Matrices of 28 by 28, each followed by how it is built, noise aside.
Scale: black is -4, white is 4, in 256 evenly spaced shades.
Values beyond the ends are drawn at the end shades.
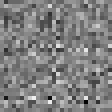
low rank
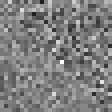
upper triangular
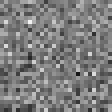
low rank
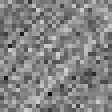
Hankel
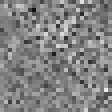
upper triangular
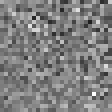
upper triangular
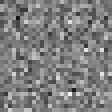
repeating columns
